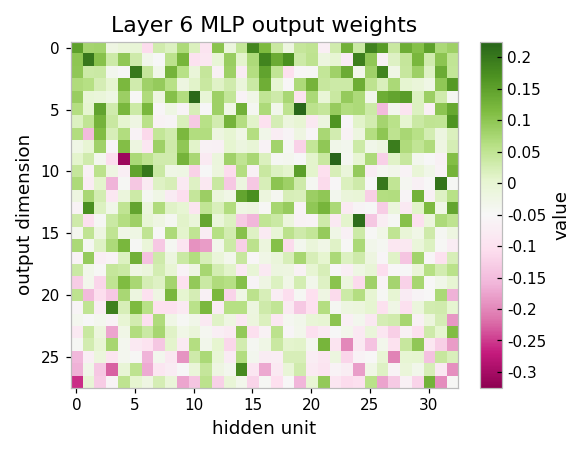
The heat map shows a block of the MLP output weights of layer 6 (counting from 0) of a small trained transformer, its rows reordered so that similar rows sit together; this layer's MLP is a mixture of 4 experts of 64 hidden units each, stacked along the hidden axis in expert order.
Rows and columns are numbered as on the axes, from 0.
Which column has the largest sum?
5
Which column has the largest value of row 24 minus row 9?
4
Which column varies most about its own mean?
32
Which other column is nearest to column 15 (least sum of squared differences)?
29
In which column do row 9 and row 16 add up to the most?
22
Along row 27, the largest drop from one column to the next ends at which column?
31
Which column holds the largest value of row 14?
24
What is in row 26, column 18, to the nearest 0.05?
0
